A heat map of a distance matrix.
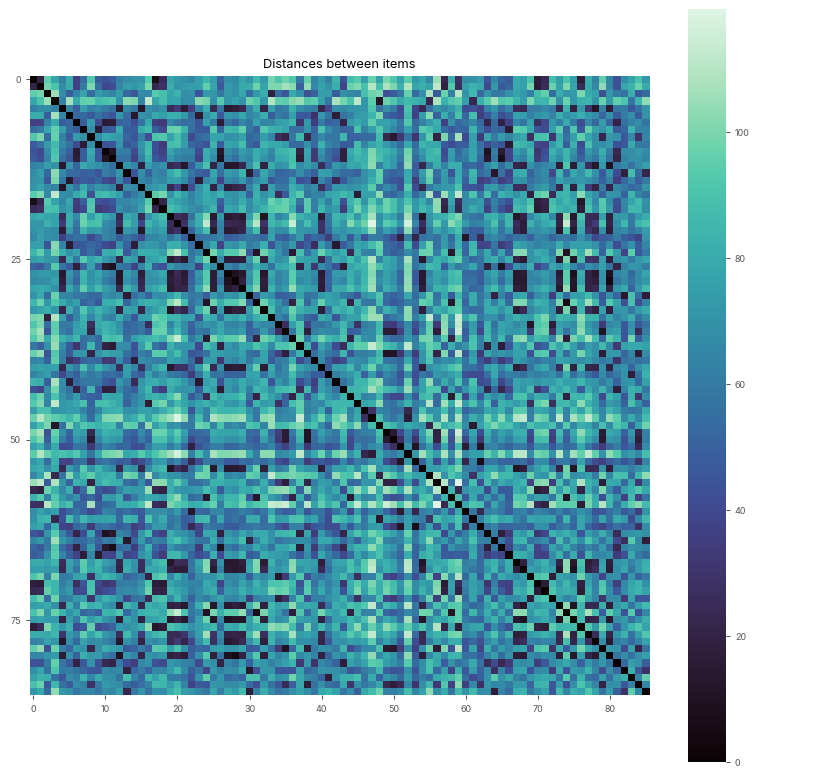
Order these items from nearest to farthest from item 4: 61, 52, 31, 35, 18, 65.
61, 65, 35, 18, 31, 52
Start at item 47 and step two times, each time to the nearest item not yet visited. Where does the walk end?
46
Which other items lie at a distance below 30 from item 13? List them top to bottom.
30, 64, 82, 85
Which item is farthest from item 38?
59
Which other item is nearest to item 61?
48
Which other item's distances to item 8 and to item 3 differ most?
56
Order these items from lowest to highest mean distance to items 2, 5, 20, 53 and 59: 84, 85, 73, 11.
11, 84, 73, 85
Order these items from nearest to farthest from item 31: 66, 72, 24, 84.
24, 84, 66, 72
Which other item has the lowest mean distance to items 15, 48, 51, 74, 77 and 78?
4
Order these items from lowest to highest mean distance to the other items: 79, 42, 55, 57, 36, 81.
81, 79, 42, 57, 36, 55
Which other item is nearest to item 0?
17
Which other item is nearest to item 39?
14
